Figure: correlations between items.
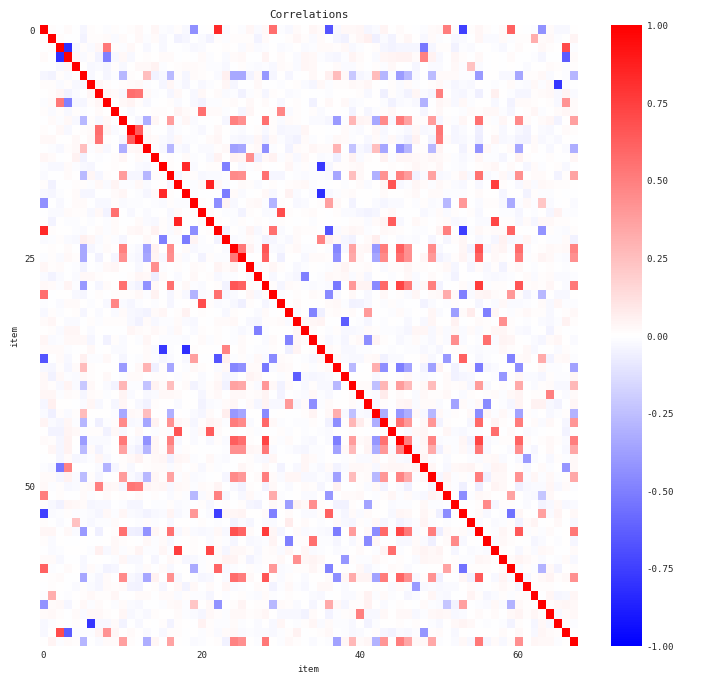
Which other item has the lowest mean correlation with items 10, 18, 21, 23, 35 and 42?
15
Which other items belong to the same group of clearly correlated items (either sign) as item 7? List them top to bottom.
11, 12, 50
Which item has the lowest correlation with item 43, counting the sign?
37
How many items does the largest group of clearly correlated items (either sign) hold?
17
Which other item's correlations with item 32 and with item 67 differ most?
38
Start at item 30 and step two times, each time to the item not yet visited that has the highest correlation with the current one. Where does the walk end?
9
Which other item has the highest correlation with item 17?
21
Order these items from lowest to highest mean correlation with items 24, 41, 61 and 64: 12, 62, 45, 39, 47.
47, 12, 62, 39, 45
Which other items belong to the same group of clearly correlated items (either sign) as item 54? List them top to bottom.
4
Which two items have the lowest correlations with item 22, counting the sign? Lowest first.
53, 36
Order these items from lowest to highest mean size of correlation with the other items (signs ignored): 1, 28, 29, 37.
1, 29, 37, 28
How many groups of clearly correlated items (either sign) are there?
16
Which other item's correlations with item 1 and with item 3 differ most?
2
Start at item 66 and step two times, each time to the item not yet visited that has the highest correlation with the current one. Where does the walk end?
8
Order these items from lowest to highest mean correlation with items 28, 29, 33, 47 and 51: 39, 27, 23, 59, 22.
27, 23, 39, 59, 22
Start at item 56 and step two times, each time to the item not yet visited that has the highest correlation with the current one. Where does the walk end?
52
